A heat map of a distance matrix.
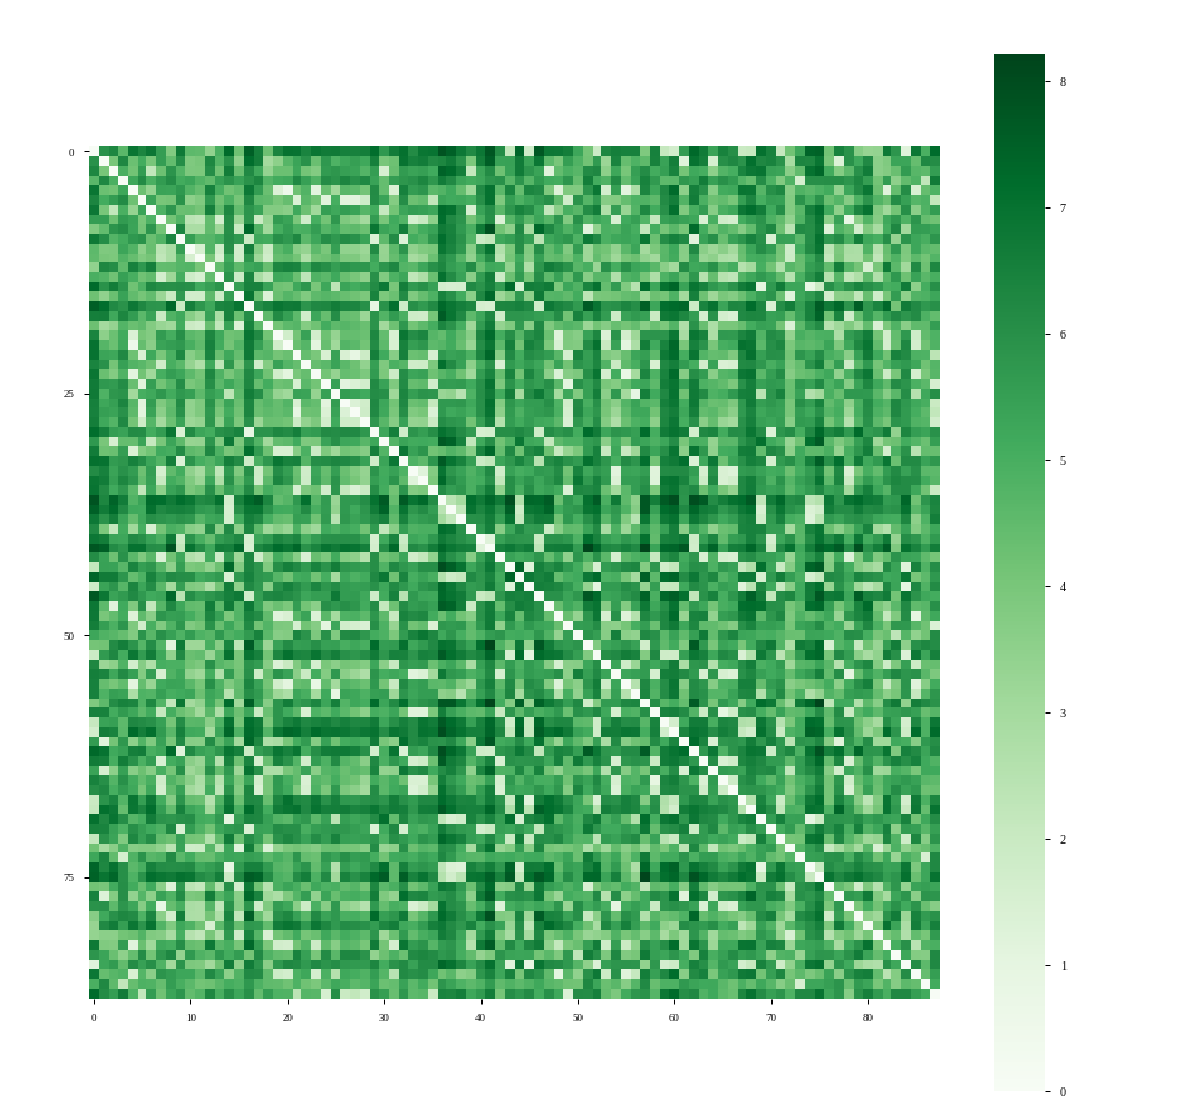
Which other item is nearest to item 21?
27
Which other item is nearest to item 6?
39
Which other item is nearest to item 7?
78
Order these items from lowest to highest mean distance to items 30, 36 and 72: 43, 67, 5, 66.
5, 66, 43, 67
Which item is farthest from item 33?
36
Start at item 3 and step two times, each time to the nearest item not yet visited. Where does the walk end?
86
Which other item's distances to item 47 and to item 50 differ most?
2
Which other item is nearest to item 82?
4
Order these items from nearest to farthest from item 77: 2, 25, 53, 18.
53, 18, 2, 25
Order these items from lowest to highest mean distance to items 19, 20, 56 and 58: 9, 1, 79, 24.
24, 1, 9, 79
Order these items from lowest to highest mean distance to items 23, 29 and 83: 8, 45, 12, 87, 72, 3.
3, 72, 12, 87, 45, 8
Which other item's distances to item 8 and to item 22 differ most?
51
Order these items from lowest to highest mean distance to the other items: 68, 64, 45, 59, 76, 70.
76, 64, 45, 70, 59, 68
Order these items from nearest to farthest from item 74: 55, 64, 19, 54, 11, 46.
55, 19, 11, 54, 64, 46
